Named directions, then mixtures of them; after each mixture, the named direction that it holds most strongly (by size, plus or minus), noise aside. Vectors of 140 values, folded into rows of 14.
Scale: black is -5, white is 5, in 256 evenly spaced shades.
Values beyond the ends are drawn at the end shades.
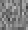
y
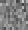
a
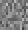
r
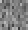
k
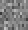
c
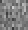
k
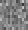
a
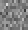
r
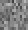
c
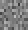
c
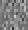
a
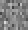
c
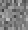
c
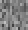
k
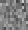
a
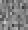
k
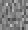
r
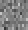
c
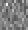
r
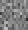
c
